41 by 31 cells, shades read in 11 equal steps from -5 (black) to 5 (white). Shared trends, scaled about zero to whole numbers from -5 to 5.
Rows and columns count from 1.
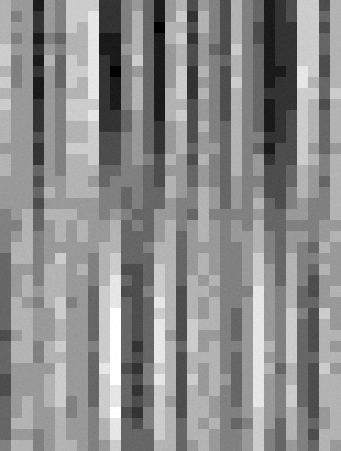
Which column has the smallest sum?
26
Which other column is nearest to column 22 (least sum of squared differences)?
1
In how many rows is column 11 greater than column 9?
21
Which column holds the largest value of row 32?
11
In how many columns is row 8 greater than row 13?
7
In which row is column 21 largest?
35
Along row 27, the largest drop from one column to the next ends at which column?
12
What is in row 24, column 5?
1
